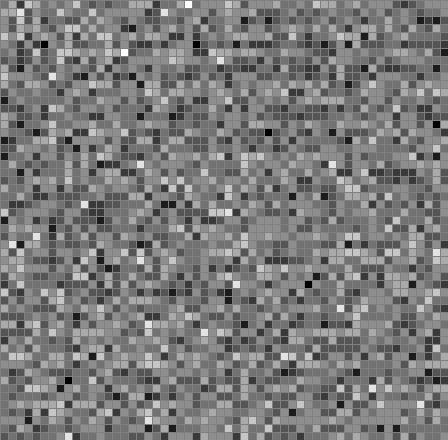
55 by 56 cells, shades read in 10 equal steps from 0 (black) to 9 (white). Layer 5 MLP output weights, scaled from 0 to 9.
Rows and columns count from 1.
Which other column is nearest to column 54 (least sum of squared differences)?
35
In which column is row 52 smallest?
37
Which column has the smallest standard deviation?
27
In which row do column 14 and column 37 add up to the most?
5
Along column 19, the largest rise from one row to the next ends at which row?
41
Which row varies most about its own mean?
45
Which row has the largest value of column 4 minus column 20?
1
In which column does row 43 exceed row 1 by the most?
20
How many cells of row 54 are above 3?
39
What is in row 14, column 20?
6
